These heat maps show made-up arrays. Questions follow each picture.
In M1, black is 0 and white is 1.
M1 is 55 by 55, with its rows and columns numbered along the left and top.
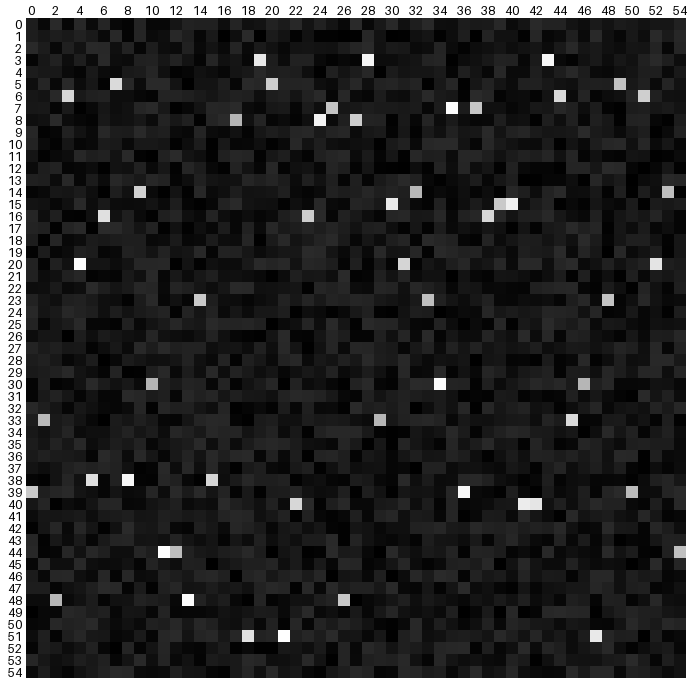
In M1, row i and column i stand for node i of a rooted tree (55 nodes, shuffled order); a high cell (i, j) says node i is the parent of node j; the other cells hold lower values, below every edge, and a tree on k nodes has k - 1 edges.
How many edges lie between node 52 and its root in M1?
4
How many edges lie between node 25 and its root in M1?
4
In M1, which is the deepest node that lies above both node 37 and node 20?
5
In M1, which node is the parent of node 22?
40
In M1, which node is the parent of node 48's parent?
16
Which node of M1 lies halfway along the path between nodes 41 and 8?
15
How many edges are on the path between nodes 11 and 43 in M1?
4
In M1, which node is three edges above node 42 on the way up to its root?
38
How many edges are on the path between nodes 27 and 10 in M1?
5
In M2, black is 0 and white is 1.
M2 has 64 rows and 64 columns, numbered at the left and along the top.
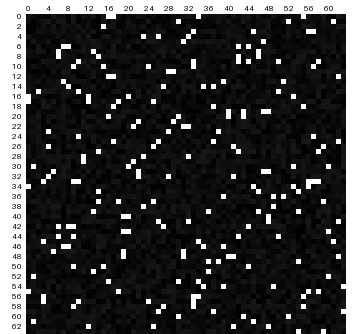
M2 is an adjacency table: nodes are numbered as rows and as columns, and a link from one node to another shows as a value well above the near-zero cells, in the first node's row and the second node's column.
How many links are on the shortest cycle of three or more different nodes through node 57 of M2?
3
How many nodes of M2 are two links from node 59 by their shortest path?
6
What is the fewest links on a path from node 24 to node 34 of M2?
4
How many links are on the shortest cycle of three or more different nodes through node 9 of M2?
3
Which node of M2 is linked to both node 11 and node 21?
node 29
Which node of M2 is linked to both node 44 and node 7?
node 6
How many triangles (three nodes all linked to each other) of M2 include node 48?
2
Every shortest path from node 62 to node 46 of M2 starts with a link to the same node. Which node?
node 25
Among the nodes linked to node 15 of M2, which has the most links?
node 10
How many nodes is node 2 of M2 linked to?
1
